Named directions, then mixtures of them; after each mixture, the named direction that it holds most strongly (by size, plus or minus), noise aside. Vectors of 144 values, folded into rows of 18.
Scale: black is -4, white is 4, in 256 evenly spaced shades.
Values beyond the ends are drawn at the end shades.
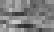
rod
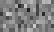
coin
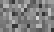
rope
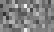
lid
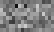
coin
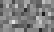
rope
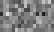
coin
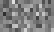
rope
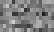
rope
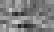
rod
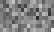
rope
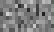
coin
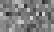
coin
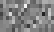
rope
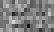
rope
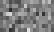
coin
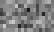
coin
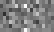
lid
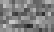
rod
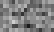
rope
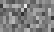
rope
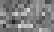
rod
